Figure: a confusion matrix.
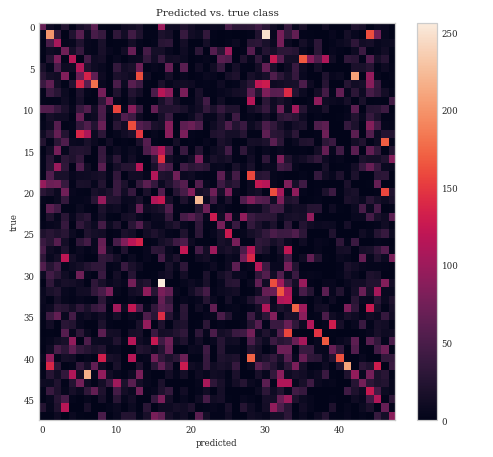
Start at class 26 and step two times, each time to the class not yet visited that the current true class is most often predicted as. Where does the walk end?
5
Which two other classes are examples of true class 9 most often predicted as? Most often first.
28, 37
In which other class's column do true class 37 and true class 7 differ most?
33
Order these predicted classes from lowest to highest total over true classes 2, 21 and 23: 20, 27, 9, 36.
9, 20, 36, 27
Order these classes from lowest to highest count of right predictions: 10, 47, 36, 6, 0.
0, 47, 36, 6, 10
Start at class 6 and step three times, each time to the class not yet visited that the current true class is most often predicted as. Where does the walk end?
35
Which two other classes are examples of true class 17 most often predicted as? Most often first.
13, 2
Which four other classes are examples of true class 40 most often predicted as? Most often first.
28, 8, 12, 1
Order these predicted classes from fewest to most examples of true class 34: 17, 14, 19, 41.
14, 19, 17, 41
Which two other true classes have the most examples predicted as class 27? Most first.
23, 28
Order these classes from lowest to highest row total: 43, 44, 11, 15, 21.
11, 44, 15, 43, 21
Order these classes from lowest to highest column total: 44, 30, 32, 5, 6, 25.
25, 6, 5, 44, 30, 32
